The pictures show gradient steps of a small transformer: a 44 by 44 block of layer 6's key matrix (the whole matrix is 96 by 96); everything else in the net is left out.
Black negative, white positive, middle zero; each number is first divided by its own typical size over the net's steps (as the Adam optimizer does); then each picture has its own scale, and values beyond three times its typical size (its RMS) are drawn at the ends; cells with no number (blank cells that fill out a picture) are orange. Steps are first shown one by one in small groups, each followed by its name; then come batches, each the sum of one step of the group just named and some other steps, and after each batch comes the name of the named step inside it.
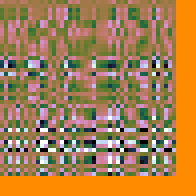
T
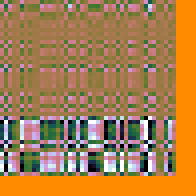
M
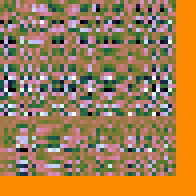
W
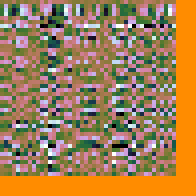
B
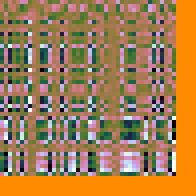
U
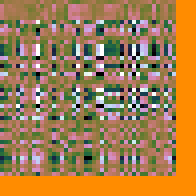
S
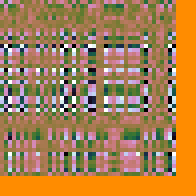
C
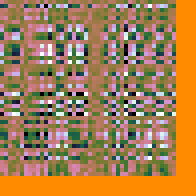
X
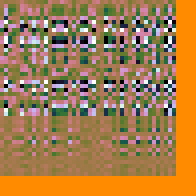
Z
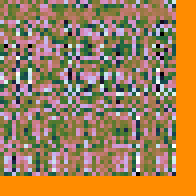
Z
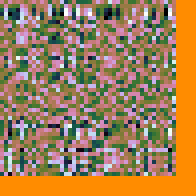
B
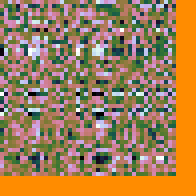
Z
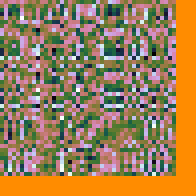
S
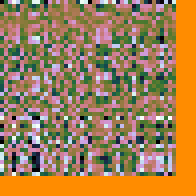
W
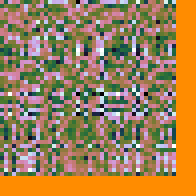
S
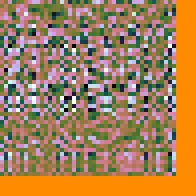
C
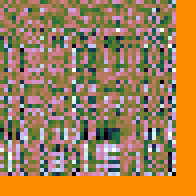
C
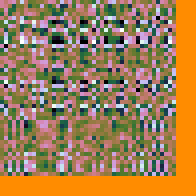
Z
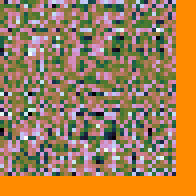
W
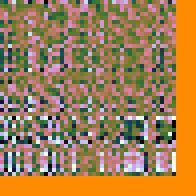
U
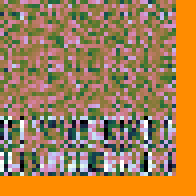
M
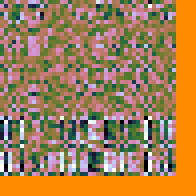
M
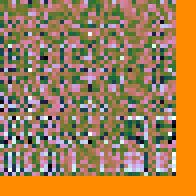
U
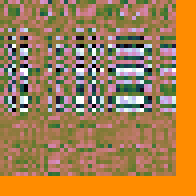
X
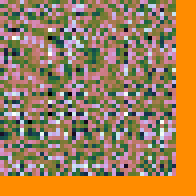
X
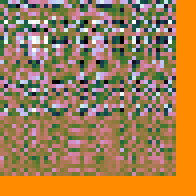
Z
